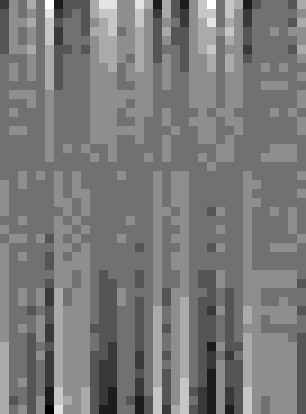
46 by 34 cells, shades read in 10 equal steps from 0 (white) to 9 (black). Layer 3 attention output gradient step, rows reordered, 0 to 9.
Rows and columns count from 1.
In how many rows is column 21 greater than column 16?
16
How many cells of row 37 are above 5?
9
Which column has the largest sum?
24
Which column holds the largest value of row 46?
6
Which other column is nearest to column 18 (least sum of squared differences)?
28
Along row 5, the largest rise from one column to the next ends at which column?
7
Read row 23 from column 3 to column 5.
5 5 5
